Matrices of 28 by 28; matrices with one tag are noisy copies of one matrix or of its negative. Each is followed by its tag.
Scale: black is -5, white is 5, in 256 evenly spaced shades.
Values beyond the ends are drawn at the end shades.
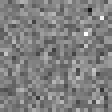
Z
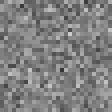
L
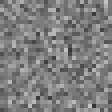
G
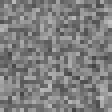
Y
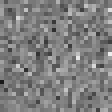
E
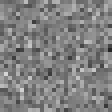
Z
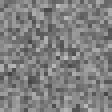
L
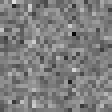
L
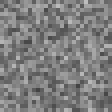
L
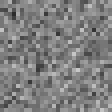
E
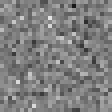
Y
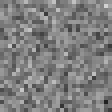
Z
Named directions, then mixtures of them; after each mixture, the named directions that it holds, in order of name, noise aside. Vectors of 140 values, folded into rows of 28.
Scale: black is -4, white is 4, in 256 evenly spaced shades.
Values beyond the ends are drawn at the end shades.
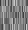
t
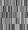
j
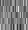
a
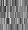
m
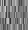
m.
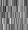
j, m.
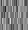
j, m.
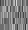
j, t.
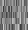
j.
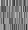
t.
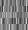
a, j, t.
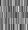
a, j, t.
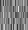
a, m, t.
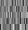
a, j, m.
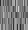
a, t.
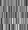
j, t.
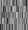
a, j, m.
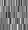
a, j, m.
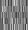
t.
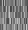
m, t.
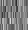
j, m.
